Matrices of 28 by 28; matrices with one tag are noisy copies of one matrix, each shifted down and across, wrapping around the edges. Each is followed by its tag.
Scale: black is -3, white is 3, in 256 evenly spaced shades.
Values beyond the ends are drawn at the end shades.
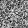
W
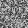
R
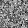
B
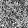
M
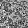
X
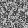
X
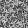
W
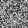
W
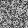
R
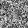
B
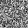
W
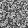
X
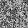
M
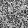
B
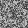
B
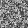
X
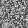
R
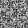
X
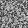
R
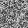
W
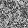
B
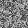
B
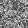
B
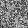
W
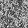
M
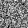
R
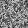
W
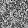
W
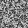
R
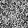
M
